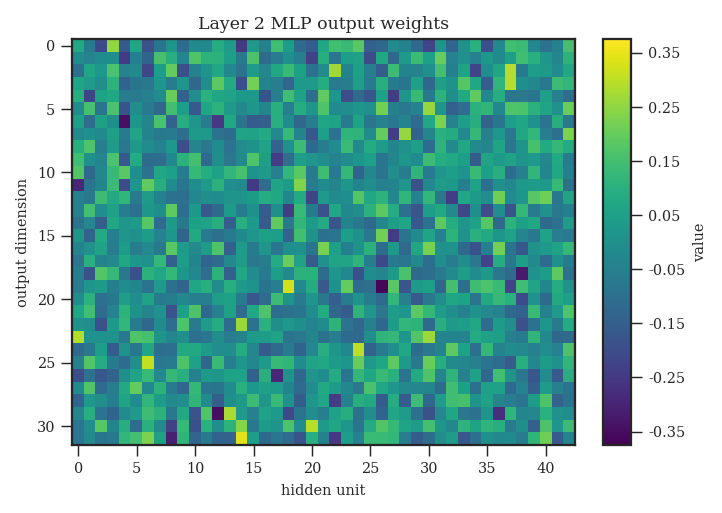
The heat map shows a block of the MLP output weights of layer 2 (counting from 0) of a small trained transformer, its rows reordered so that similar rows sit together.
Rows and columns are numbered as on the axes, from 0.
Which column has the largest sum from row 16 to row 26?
27
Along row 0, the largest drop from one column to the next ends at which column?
4
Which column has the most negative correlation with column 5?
2
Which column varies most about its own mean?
26
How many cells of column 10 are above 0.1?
6
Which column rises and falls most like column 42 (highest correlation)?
24
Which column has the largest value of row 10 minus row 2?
34
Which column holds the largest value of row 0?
3
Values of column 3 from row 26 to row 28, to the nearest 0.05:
-0.15 -0.05 -0.05
